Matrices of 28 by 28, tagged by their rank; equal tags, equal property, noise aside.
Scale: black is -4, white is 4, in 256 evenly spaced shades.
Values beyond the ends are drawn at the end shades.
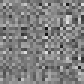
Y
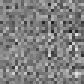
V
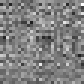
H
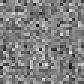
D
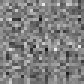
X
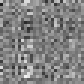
Y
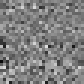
H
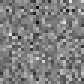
D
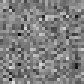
X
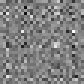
V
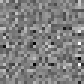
V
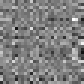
Y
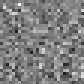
V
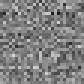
X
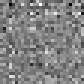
V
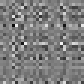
Y
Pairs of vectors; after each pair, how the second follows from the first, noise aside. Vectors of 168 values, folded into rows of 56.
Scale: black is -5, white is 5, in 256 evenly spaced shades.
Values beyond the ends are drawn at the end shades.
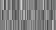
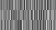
shuffled.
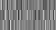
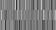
wrapped around, partly zeroed.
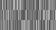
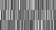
reversed.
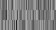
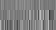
reversed, partly zeroed.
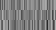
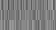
reversed, shrunk.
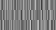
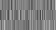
wrapped around, partly zeroed.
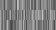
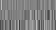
wrapped around, partly zeroed.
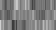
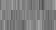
reversed, shrunk.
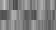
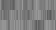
wrapped around, shrunk.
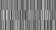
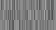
reversed, negated, shrunk.
